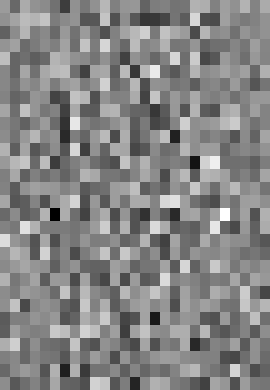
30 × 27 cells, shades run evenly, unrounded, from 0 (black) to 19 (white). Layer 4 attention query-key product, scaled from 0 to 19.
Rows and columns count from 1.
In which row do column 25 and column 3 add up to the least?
27
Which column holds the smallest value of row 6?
14
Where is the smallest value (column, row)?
6, 17
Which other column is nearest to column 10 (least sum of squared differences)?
25
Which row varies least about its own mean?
28
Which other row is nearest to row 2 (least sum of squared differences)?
9
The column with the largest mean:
11
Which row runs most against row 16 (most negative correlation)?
20
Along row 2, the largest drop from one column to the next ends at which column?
21
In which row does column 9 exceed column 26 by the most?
26
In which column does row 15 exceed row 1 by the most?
7
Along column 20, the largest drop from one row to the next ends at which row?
3
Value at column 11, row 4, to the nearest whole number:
16
